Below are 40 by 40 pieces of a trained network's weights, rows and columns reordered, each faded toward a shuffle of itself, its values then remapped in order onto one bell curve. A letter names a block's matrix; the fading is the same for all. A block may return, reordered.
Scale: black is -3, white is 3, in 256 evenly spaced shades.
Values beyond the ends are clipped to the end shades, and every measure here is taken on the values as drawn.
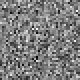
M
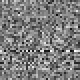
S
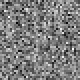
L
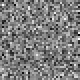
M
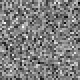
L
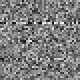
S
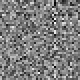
M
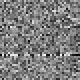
S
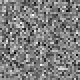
L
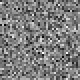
L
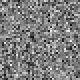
L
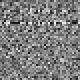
S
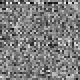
S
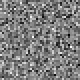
L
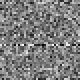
S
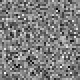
L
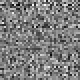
S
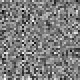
M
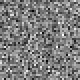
L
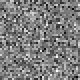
L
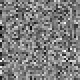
M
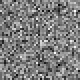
L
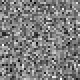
L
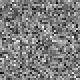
M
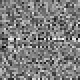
S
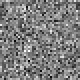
M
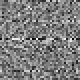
S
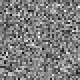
L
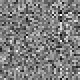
M
